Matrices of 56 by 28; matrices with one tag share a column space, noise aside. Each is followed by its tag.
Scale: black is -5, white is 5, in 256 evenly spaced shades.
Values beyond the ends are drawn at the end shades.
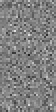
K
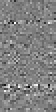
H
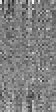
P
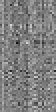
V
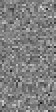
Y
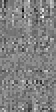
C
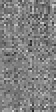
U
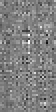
V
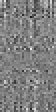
C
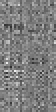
V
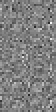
Y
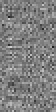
Y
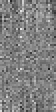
P
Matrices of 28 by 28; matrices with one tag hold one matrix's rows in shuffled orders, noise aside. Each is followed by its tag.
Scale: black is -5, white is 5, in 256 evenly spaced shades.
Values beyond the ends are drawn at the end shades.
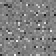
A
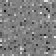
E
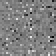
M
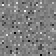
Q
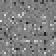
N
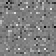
A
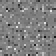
A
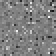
M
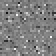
A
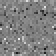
N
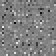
Q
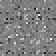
A
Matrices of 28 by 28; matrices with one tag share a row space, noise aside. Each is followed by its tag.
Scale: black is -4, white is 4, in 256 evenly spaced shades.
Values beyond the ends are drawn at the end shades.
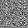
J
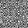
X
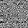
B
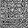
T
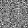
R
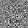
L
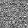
J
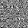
B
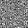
R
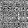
X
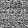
T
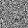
R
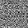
X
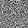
L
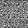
X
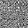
X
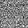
X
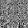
B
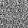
B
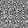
X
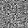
L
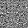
B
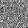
B
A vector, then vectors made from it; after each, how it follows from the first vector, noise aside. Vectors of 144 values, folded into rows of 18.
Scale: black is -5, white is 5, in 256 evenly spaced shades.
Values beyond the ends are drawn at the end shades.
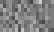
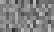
reversed, negated.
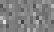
wrapped around, partly zeroed.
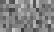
reversed.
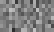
reversed, negated.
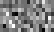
wrapped around, scaled up.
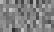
reversed, negated.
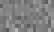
wrapped around, shrunk.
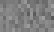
wrapped around, negated, shrunk.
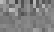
reversed, negated, partly zeroed.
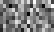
wrapped around, scaled up.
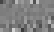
reversed, partly zeroed.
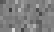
reversed, partly zeroed.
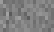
wrapped around, negated, shrunk.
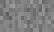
wrapped around, negated, shrunk.
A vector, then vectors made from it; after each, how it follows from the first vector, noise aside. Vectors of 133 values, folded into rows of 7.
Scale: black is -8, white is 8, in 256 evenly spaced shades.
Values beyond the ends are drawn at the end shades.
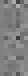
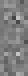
wrapped around, negated.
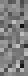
wrapped around, scaled up.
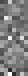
reversed, negated, scaled up.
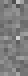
negated.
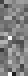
reversed, negated, scaled up.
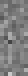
wrapped around, negated.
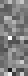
reversed, negated, scaled up.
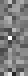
reversed, negated, scaled up.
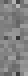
copied.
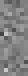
wrapped around, negated.
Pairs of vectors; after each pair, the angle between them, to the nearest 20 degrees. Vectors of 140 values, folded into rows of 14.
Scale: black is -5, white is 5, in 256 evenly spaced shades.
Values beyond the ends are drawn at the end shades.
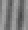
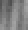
60 degrees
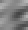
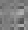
120 degrees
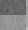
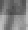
40 degrees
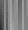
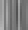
140 degrees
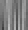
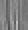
140 degrees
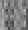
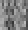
20 degrees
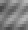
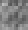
140 degrees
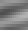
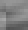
60 degrees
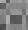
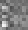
120 degrees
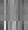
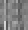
40 degrees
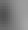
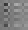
60 degrees
